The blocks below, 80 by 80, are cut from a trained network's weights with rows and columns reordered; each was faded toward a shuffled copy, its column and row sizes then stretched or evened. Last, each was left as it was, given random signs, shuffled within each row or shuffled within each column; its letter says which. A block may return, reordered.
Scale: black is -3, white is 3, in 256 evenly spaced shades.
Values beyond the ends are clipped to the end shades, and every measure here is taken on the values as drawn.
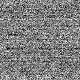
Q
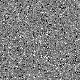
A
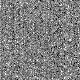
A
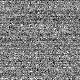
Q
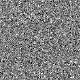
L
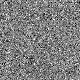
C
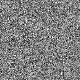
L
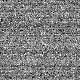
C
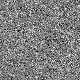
C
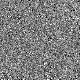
L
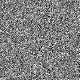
A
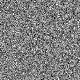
A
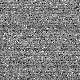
C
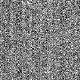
Q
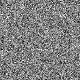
L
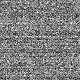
C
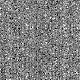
Q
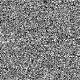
Q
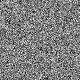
A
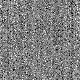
A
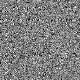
L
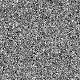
A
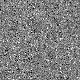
A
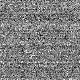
Q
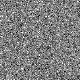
L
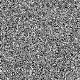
L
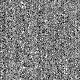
A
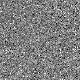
L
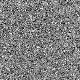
C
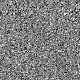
L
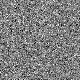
C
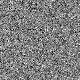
C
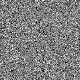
L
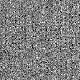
Q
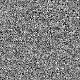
L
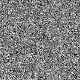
L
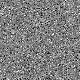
C
